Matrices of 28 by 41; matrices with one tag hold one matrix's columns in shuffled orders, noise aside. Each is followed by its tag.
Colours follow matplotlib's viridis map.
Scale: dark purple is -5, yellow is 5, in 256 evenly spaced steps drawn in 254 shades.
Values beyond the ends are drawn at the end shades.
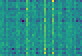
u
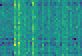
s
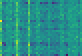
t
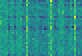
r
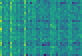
t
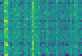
t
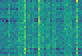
u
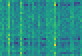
s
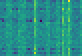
u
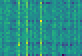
t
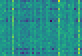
u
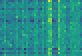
u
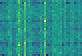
t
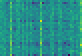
t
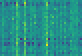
s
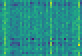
s
